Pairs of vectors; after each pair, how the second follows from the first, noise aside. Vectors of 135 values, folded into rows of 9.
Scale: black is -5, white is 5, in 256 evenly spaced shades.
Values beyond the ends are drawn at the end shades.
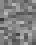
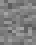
wrapped around, negated, shrunk.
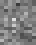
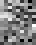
wrapped around, negated, scaled up.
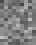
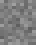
negated, shrunk.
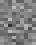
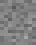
negated, shrunk.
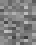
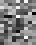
wrapped around, scaled up.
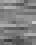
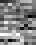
wrapped around, negated, scaled up.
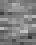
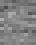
reversed, shrunk.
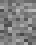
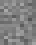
wrapped around, negated, shrunk.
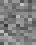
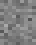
negated, shrunk.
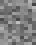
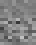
negated, partly zeroed.
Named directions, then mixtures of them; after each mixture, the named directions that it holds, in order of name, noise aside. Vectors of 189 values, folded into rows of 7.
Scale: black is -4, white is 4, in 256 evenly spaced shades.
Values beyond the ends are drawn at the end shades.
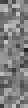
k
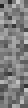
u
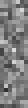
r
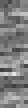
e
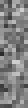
e, r, u.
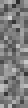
k, r, u.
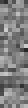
e, k.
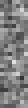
e, r, u.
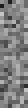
e, u.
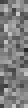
k.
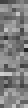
e, k.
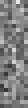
r, u.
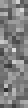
r.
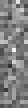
r, u.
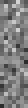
k, r, u.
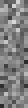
k, r, u.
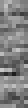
e.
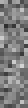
k, r, u.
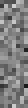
k, u.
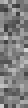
k.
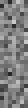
u.
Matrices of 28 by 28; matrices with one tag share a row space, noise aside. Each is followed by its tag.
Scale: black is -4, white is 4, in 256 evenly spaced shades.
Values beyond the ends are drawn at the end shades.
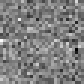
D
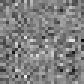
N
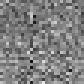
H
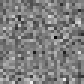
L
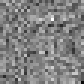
N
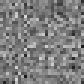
N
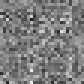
H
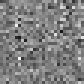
L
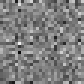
L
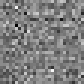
N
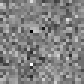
H
